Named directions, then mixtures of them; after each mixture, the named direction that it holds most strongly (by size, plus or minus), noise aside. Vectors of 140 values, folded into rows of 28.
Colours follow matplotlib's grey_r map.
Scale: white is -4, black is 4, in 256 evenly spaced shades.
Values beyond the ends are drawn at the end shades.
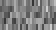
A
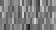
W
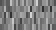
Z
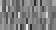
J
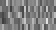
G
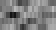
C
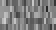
A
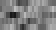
C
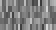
A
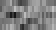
C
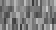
A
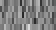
W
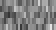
A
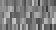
A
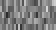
A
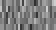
J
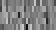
J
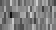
Z
